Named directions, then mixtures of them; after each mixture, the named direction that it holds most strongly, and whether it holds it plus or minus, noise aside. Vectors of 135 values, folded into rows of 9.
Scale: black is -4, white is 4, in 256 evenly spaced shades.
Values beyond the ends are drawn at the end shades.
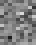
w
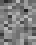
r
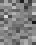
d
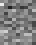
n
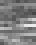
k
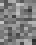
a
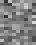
d, minus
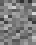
d, plus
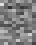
n, plus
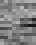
k, minus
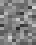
w, minus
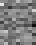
n, plus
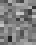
w, plus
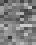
w, plus
